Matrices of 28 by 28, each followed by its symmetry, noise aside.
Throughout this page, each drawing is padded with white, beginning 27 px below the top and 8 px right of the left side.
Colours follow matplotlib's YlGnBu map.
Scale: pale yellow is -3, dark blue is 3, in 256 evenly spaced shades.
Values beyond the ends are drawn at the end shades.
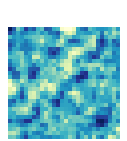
symmetric.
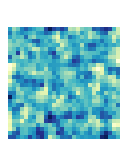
antisymmetric.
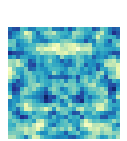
mirrored left to right.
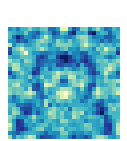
mirrored left to right.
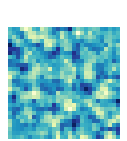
antisymmetric.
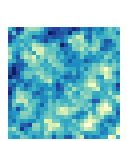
symmetric.
